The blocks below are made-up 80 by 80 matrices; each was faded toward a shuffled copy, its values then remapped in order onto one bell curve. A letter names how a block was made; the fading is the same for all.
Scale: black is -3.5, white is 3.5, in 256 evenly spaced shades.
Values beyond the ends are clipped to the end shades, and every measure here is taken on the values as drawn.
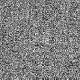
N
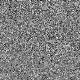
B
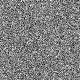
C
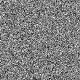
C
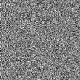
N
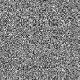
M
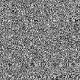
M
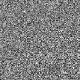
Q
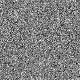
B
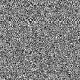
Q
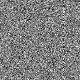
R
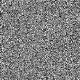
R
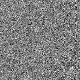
R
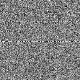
B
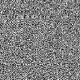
M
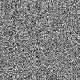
N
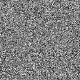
B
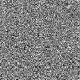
N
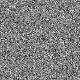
B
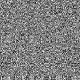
M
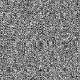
M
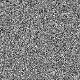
R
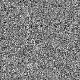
R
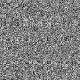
N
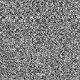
M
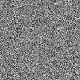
N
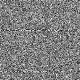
B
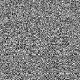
M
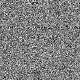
B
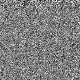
B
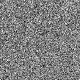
C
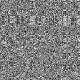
M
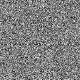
B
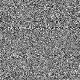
B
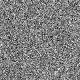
C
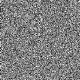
R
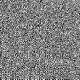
Q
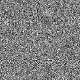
Q
